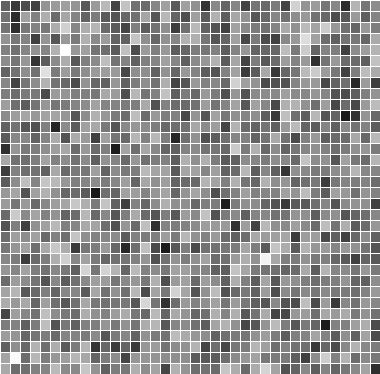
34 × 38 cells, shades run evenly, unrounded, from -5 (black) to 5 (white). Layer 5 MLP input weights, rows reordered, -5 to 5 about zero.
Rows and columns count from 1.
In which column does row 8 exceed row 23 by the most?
17
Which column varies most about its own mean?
2
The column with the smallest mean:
23
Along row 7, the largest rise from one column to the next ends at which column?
5
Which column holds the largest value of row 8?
24
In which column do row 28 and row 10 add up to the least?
34
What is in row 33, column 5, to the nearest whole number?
0
